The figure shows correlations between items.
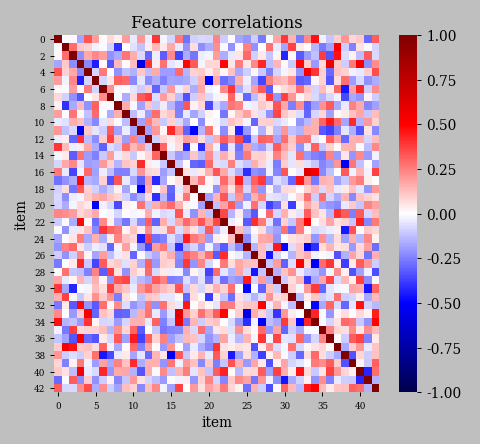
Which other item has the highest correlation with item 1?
37
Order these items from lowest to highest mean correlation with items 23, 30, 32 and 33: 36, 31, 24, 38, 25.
25, 38, 31, 36, 24
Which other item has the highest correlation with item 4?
33
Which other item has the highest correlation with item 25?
29
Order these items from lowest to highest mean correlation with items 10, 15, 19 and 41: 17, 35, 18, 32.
18, 32, 17, 35
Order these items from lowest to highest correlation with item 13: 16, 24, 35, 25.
24, 35, 16, 25
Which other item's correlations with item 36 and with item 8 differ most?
5
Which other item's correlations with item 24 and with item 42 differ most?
34
